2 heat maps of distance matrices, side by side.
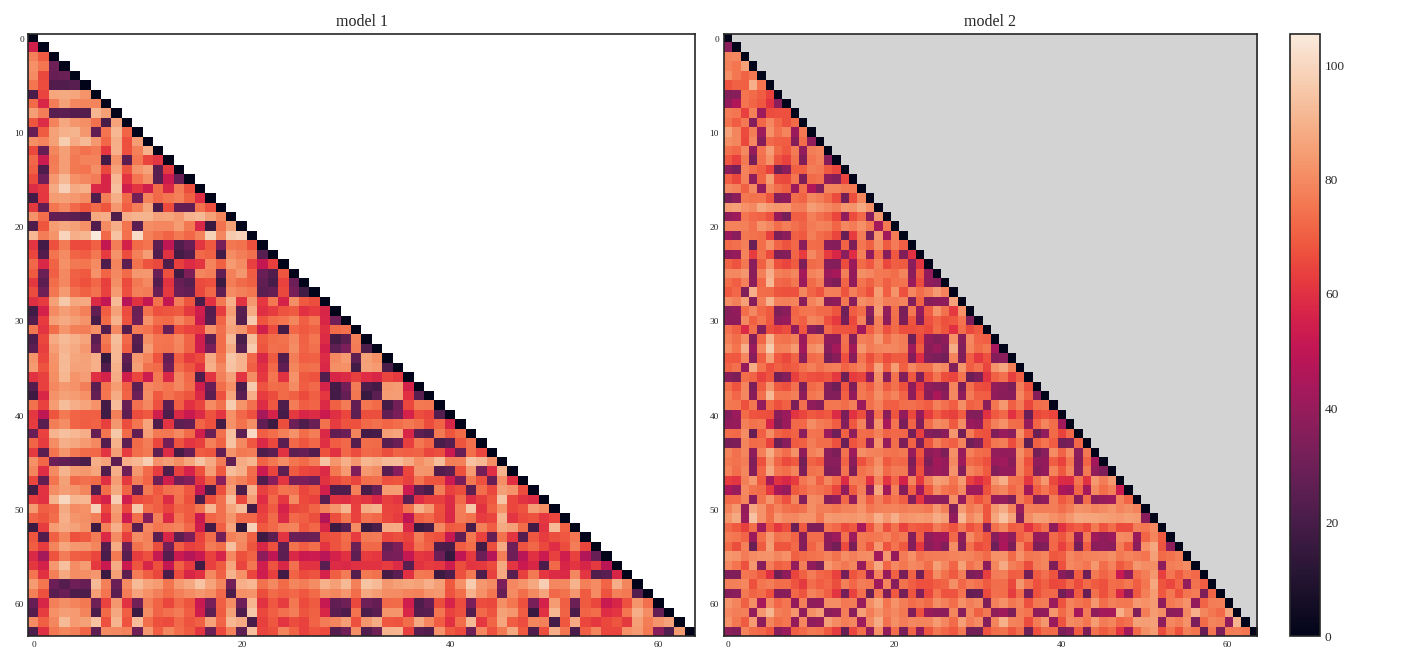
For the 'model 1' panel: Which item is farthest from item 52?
21
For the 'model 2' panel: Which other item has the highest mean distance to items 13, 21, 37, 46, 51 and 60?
18
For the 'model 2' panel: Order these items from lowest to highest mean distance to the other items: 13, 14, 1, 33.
13, 14, 1, 33
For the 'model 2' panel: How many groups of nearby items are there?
6
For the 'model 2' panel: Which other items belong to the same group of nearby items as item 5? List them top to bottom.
47
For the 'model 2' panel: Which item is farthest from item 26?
5
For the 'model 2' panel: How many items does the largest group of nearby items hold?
23
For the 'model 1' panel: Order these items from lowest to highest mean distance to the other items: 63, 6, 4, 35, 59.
63, 6, 35, 59, 4
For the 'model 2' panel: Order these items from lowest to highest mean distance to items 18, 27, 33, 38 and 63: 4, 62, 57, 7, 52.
57, 7, 52, 4, 62
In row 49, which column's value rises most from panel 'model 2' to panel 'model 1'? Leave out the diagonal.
3
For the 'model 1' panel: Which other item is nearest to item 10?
61
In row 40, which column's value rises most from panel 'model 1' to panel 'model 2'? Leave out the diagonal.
55
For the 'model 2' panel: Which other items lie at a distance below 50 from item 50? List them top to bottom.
2, 27, 35, 51
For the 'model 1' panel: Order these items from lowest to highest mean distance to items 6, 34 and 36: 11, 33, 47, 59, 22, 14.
33, 22, 47, 11, 14, 59
